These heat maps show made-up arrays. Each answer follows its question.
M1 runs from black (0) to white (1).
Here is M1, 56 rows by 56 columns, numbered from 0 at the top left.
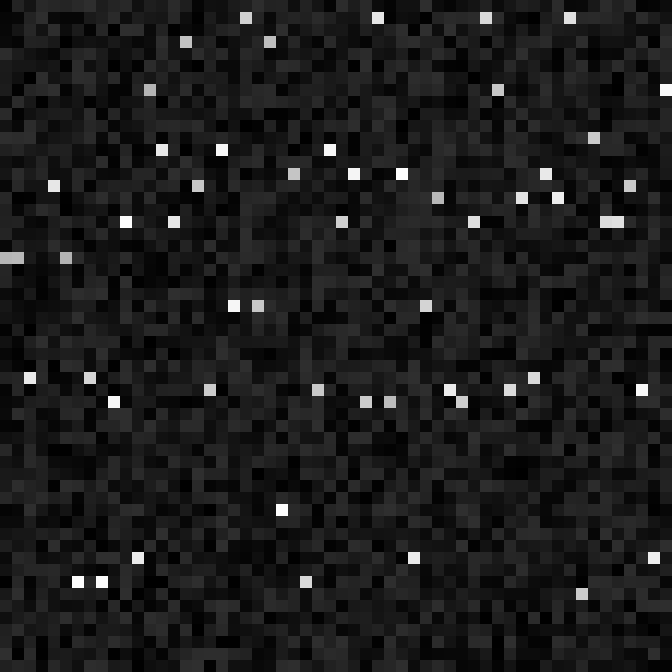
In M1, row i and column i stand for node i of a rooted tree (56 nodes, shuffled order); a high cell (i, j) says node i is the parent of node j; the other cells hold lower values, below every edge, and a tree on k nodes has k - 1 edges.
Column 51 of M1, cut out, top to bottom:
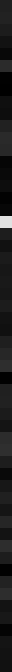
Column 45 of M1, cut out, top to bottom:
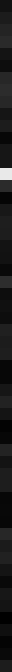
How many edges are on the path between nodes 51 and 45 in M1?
3
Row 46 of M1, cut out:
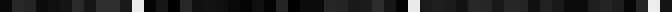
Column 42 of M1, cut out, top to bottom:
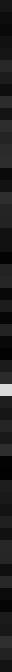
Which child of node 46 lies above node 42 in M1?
11
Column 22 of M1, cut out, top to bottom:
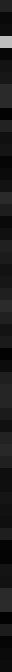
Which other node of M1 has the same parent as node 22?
15
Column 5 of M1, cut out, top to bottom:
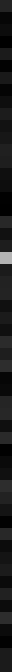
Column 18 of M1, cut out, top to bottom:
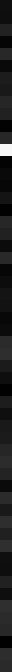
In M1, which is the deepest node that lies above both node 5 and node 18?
21
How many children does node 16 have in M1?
3
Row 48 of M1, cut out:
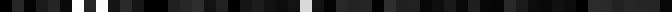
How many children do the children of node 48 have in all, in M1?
3
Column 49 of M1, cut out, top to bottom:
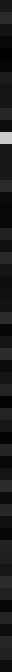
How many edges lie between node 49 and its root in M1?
5
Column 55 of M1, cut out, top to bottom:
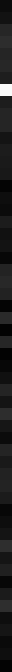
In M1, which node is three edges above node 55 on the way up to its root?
1
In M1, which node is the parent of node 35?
25
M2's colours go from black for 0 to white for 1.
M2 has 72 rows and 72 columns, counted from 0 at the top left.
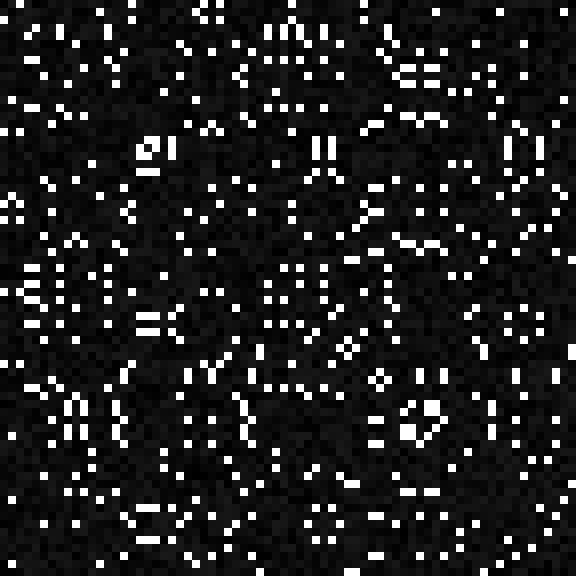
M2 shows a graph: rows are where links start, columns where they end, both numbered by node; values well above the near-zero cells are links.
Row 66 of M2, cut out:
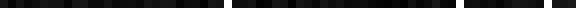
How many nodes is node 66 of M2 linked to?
3
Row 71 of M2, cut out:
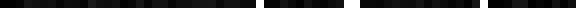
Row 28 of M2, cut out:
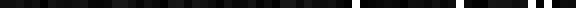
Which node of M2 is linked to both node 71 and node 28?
node 44
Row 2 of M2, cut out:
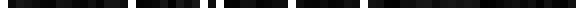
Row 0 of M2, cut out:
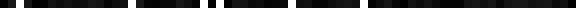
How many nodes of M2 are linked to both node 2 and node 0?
5
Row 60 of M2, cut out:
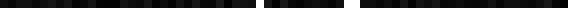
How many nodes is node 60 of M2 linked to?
4
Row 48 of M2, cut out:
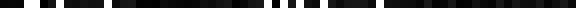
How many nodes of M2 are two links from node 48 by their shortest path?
10
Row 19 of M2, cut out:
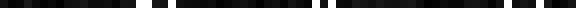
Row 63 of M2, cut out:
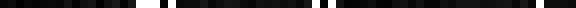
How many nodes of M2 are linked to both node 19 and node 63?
6
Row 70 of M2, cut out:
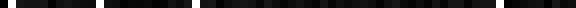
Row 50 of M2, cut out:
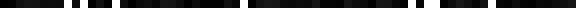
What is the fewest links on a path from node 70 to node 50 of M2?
3
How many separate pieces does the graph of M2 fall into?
3
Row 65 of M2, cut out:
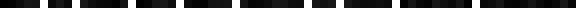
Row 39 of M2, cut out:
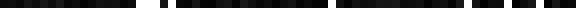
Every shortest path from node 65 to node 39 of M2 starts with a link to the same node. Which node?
node 16
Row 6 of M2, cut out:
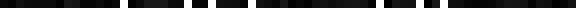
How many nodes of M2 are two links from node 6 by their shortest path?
4
